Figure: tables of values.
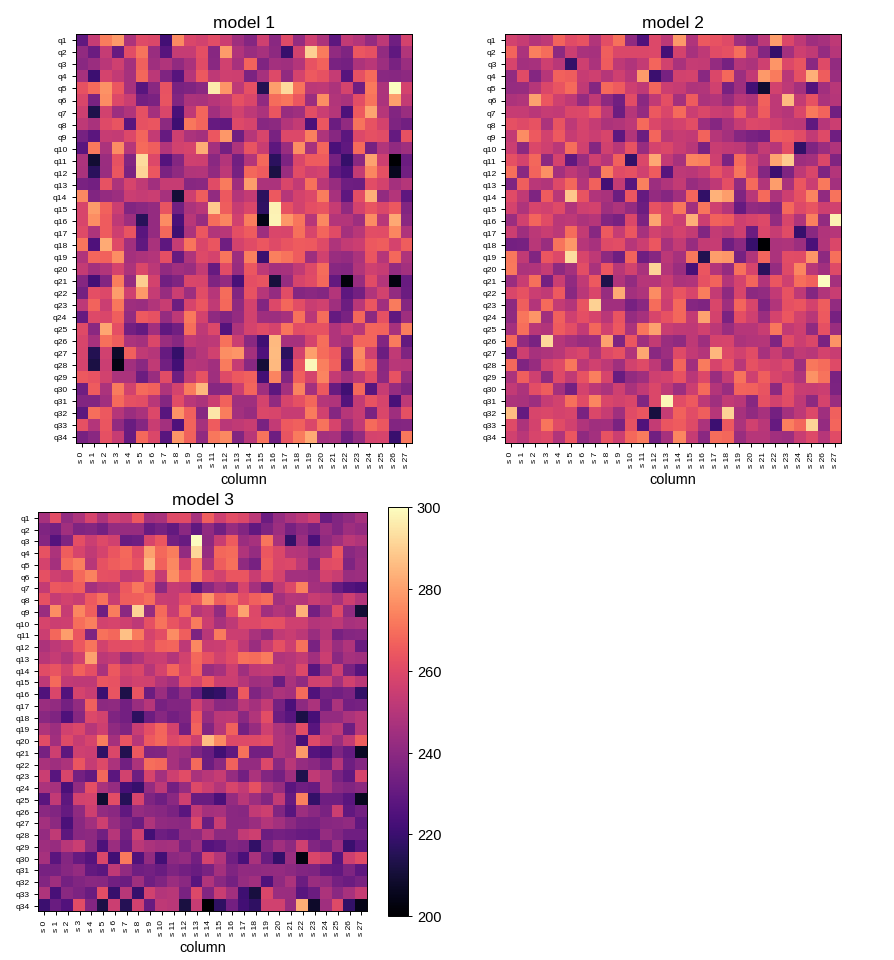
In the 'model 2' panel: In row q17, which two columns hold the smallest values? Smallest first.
s 24, s 20
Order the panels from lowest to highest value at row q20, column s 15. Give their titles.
model 2, model 1, model 3
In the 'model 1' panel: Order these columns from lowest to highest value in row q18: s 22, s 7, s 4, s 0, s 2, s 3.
s 7, s 4, s 22, s 3, s 0, s 2
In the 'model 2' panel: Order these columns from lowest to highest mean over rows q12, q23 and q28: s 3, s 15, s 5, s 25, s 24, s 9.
s 15, s 9, s 24, s 5, s 25, s 3
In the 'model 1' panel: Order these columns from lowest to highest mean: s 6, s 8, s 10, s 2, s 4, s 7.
s 8, s 7, s 4, s 6, s 10, s 2
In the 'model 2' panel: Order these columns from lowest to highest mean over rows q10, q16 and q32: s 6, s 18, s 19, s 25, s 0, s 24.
s 24, s 6, s 19, s 25, s 0, s 18
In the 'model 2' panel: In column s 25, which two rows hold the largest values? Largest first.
q33, q4
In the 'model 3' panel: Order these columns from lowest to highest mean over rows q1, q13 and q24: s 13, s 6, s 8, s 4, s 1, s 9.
s 8, s 9, s 6, s 1, s 13, s 4
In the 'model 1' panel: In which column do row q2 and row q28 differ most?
s 16
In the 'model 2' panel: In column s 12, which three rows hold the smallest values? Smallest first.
q32, q4, q34
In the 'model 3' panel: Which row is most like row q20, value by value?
q8
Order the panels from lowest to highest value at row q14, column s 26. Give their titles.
model 3, model 2, model 1
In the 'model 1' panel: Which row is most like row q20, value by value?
q3
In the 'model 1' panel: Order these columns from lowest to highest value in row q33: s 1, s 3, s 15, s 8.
s 8, s 15, s 3, s 1
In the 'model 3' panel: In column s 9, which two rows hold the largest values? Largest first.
q5, q4
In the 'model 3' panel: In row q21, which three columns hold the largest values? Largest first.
s 22, s 17, s 8
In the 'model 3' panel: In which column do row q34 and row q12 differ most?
s 14
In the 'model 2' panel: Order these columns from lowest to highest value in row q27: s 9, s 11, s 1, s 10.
s 10, s 1, s 9, s 11
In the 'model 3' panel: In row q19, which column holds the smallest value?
s 23
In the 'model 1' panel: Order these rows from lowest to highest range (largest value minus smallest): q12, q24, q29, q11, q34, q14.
q24, q29, q34, q14, q12, q11
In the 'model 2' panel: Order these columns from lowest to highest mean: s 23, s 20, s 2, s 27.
s 20, s 27, s 2, s 23
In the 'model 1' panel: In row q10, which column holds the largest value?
s 10
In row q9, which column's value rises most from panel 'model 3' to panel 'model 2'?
s 23
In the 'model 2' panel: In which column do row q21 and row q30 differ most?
s 26
